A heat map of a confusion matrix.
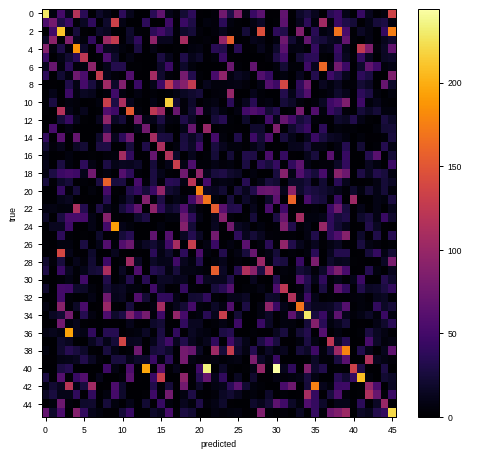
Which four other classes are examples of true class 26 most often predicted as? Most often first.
19, 17, 31, 11
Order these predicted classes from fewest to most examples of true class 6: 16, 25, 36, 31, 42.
25, 31, 16, 42, 36
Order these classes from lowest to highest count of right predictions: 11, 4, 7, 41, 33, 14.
14, 7, 11, 33, 4, 41
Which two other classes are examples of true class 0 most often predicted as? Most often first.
45, 4
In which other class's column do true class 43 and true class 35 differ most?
42
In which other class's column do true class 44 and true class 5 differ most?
2
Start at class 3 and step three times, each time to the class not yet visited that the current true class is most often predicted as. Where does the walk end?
34
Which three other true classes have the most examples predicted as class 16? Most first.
10, 8, 43
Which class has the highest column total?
8
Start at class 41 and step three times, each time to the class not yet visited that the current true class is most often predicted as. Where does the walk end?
32
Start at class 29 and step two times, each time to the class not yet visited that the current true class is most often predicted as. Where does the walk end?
4
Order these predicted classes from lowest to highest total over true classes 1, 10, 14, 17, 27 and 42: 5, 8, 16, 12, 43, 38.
12, 5, 43, 38, 8, 16
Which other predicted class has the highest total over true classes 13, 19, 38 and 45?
39
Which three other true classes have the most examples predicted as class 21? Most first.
40, 13, 41
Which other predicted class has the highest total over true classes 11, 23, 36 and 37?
3
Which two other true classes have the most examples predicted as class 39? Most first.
38, 45
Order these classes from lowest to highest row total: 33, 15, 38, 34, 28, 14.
15, 28, 14, 33, 38, 34
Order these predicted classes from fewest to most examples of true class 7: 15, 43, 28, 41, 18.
43, 15, 41, 28, 18
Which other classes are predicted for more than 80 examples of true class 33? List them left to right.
2, 8, 15, 29
